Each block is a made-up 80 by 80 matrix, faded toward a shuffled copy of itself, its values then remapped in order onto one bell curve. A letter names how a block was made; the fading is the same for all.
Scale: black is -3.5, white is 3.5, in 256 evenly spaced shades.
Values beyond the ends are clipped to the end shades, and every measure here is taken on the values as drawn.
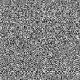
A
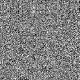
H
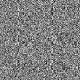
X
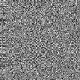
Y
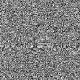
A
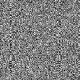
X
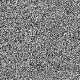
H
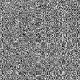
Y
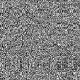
X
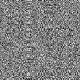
Y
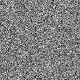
H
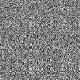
A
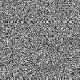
A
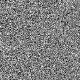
H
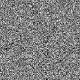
X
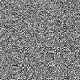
A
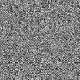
A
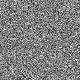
H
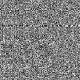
A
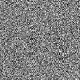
X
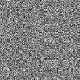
Y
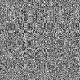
Y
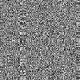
Y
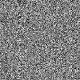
H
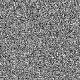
H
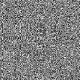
X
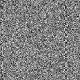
X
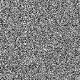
H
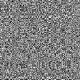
Y
